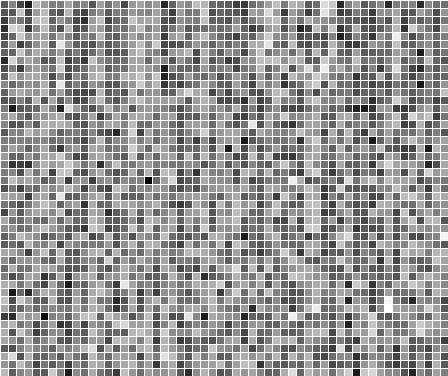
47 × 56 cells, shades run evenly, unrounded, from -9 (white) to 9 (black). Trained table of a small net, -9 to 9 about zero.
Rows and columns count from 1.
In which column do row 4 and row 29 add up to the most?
38
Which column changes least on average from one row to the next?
55
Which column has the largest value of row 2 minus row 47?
47
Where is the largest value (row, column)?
23, 19
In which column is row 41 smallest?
16
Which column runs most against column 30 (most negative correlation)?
50
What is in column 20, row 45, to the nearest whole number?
0
